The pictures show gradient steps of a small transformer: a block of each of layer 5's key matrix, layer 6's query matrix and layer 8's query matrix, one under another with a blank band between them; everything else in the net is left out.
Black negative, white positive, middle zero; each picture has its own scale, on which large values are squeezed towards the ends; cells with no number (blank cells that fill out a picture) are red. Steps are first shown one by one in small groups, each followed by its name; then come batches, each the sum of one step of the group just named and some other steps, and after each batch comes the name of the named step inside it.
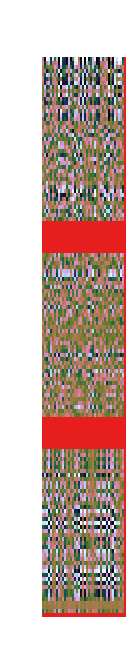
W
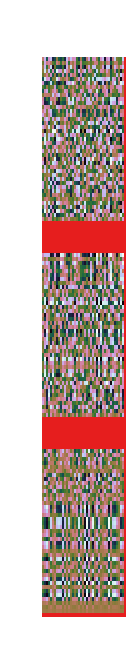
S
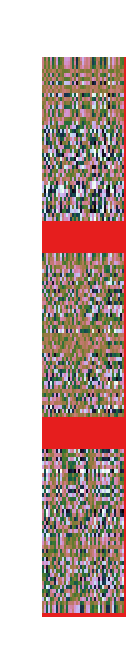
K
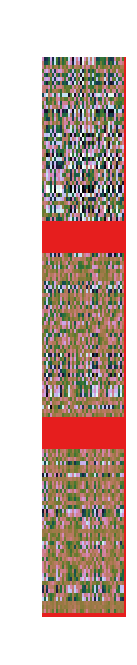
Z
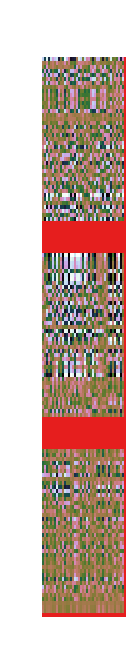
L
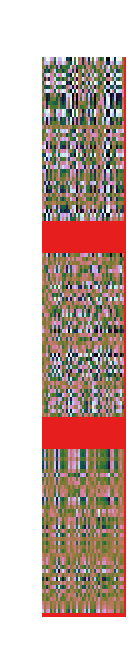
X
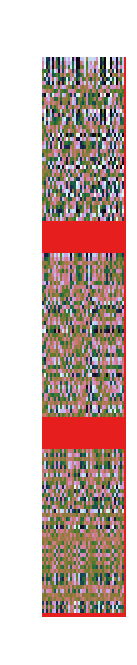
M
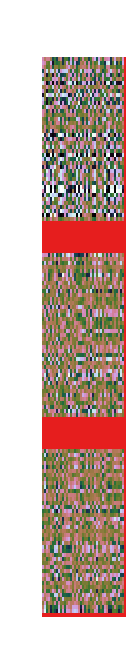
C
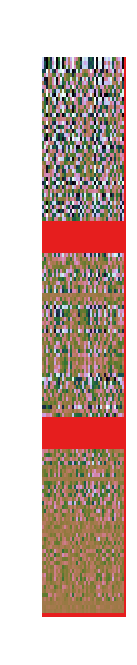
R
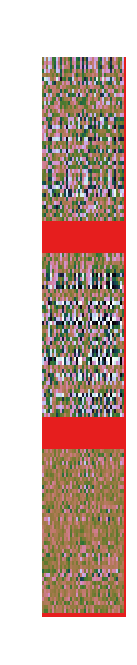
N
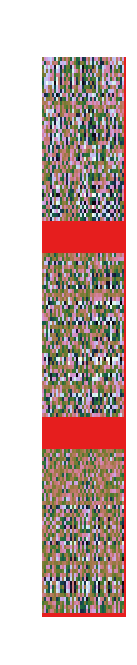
N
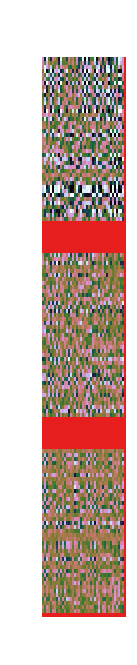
M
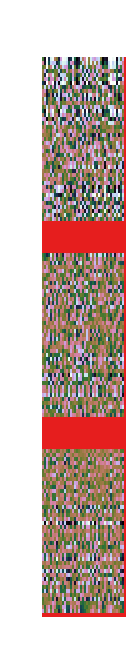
Z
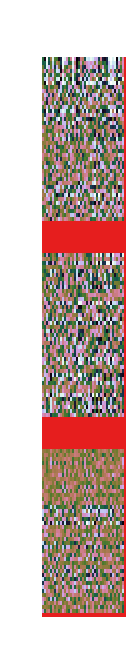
N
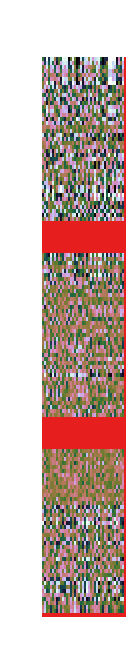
C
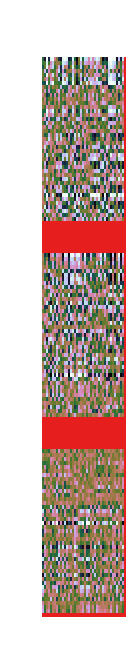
L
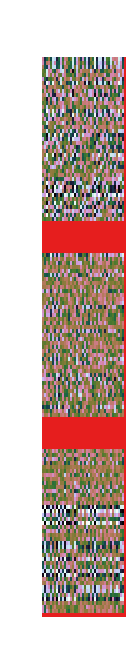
R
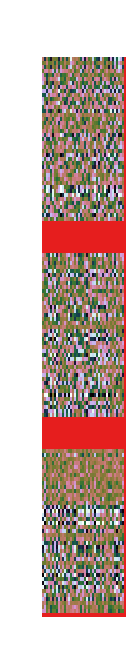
C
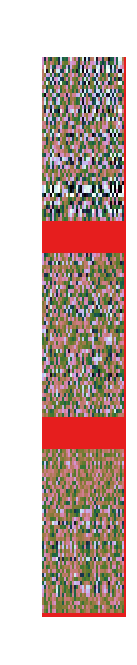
M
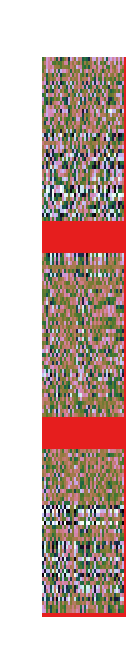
C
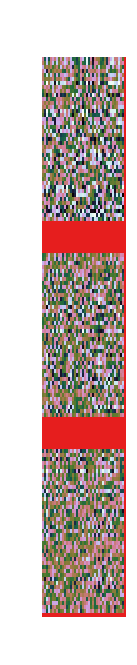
K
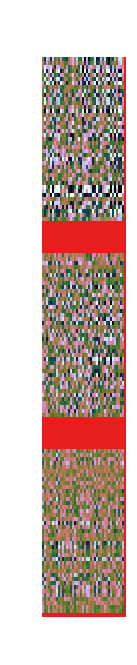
N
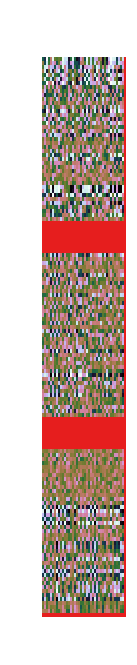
S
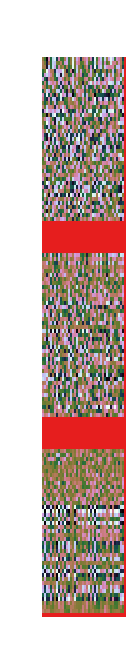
R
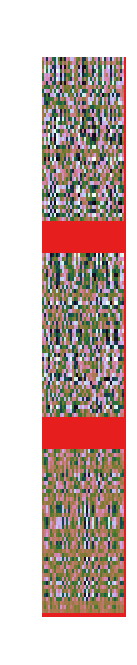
S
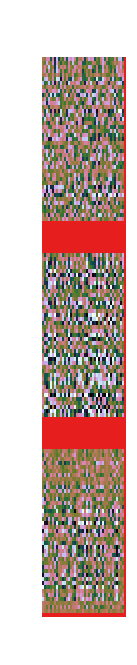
N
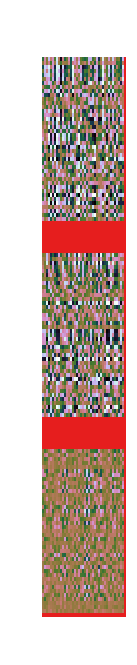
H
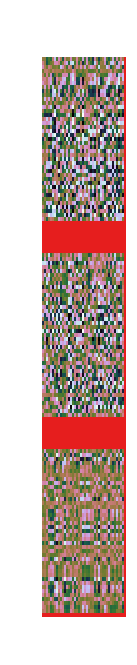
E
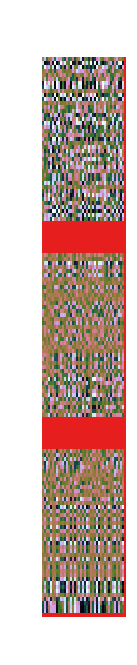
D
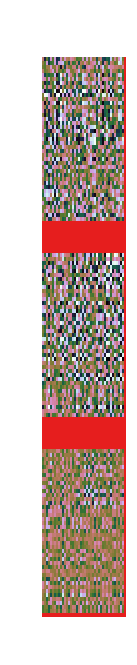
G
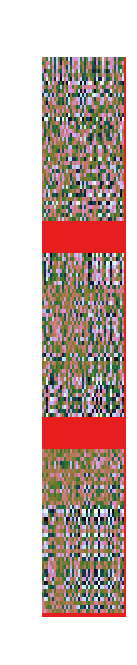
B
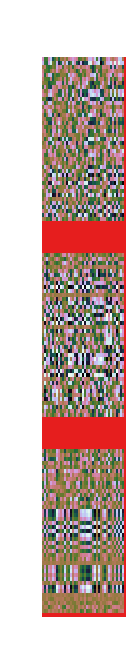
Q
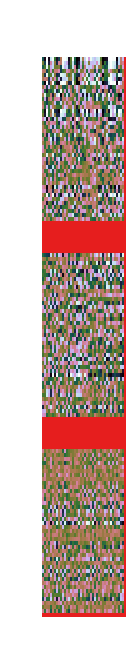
G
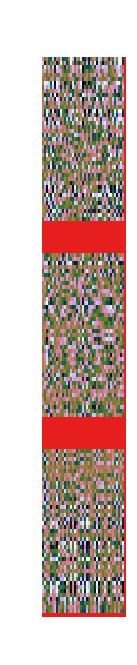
D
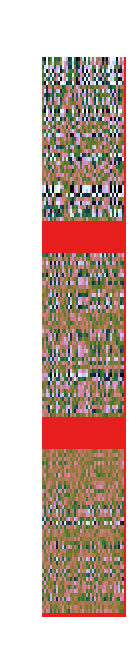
H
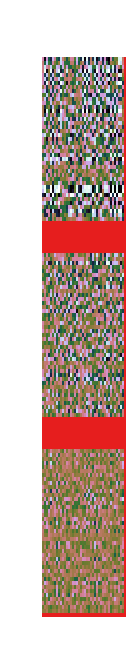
G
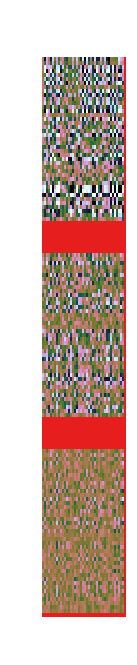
H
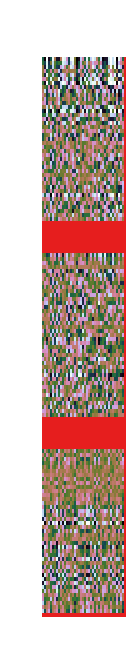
E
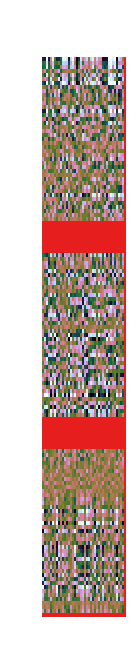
E
